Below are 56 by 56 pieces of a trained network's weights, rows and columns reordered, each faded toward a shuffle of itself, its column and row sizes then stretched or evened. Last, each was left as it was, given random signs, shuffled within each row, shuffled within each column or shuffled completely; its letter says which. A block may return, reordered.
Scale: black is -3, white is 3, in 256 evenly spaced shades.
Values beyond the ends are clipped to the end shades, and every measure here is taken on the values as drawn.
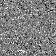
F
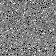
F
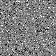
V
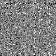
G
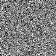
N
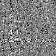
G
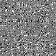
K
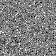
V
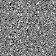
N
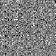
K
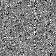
N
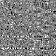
K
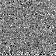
F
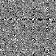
K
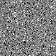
N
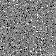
N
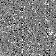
N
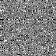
K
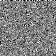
F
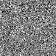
F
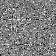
F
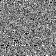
F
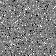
V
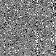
N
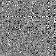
G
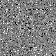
F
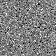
V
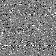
F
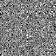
K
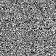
F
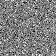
V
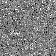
V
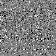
G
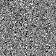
N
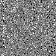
N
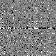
K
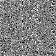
N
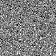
N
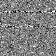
F
